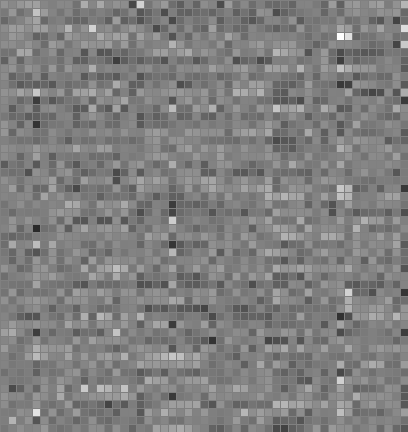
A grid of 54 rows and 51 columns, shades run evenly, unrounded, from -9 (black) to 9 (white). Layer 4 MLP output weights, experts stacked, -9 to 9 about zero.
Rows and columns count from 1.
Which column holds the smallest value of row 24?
51
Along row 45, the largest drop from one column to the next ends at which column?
17
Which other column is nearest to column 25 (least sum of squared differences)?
19
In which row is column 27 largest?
14
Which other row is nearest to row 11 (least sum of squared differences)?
47
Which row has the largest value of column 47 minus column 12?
40
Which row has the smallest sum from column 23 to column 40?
39
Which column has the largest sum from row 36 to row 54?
43
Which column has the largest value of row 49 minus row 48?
11
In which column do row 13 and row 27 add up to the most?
16
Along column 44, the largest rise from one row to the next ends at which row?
37
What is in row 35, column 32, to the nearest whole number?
2
